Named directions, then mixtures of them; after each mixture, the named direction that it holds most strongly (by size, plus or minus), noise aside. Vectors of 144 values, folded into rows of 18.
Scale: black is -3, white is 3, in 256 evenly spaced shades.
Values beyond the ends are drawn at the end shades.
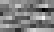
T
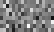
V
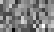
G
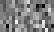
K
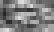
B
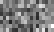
G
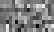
K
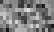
B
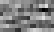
T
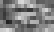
B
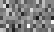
V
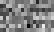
V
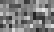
T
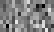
K
